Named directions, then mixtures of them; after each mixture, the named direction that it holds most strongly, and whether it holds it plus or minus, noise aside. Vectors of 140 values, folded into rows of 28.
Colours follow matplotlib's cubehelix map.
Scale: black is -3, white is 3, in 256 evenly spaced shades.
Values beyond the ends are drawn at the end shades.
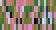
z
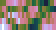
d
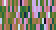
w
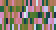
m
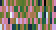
z, minus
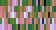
w, minus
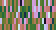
w, plus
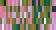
w, minus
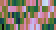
d, minus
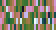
z, minus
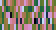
z, plus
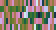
m, plus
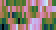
d, minus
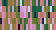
w, minus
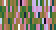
w, plus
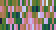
m, minus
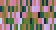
m, plus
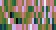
z, plus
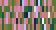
w, plus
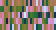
m, plus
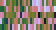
m, plus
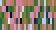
z, plus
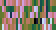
z, plus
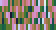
z, plus
